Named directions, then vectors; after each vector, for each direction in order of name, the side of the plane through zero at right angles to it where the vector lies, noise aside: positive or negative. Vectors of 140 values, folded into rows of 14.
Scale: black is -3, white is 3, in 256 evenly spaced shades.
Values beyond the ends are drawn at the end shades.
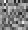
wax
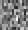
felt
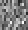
negative, positive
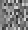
negative, positive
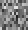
negative, positive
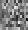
negative, positive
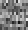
positive, negative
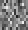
negative, positive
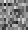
negative, positive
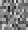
positive, negative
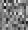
positive, negative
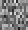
positive, negative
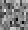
negative, negative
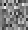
negative, positive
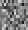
positive, negative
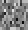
negative, negative
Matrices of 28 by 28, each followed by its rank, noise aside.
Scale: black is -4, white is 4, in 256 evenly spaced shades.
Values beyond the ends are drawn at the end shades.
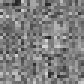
six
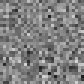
seven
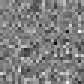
seven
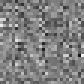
five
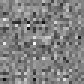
five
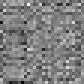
four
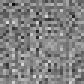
six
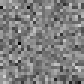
seven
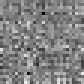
six
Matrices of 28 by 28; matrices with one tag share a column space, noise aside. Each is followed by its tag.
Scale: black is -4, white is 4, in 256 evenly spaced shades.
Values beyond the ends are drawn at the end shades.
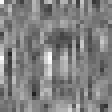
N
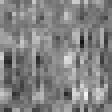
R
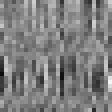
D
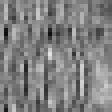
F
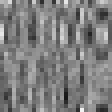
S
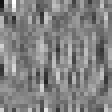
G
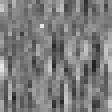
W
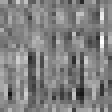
R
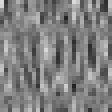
G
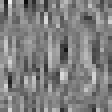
G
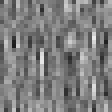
N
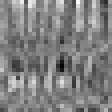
D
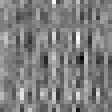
R
